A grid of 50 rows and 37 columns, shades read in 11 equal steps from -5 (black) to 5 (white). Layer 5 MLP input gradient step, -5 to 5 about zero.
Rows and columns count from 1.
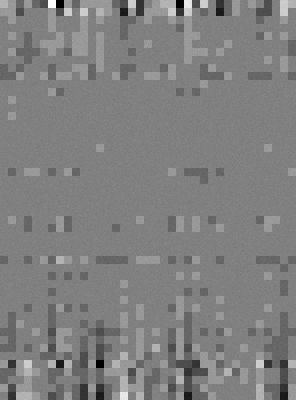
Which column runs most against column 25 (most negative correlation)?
4
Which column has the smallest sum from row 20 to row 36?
7
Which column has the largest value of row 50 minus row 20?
16
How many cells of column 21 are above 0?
4
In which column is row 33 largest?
8
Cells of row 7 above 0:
9
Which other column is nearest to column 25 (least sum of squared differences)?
10
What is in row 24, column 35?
0
